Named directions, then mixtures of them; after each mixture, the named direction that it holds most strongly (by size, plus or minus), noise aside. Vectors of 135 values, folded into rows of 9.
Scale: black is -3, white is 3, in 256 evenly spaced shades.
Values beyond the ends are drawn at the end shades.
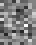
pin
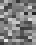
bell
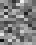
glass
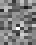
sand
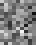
pin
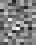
sand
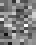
pin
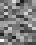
glass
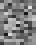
bell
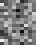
pin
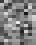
bell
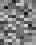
glass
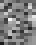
bell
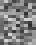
bell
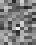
sand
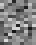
pin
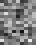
pin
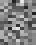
sand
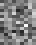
pin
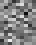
glass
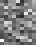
glass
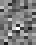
sand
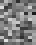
bell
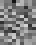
glass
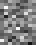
glass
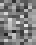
pin
